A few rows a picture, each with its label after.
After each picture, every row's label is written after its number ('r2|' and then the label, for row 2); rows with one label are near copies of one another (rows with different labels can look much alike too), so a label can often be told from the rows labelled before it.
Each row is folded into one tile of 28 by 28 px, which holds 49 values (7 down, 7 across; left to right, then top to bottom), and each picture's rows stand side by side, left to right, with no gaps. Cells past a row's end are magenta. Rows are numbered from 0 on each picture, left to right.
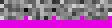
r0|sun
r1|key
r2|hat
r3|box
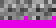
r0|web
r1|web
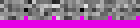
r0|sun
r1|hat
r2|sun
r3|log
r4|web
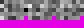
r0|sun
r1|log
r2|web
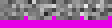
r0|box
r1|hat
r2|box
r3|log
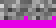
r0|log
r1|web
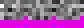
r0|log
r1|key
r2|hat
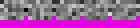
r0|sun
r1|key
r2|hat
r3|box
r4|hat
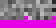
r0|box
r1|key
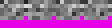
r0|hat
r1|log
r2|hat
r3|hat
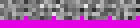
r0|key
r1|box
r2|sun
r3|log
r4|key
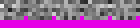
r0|log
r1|box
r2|key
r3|hat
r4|key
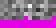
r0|box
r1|log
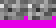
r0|log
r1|log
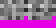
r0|key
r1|log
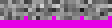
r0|key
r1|web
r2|sun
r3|hat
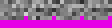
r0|box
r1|web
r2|hat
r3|web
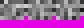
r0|hat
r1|key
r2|key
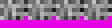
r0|key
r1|key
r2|key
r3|key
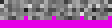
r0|sun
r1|log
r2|box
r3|web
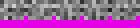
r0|web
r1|hat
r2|key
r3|key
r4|web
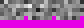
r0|hat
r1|log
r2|key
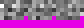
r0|log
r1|web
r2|box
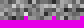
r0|box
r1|hat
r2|web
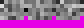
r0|sun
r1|key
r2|hat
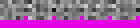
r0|key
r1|sun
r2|web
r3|log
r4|sun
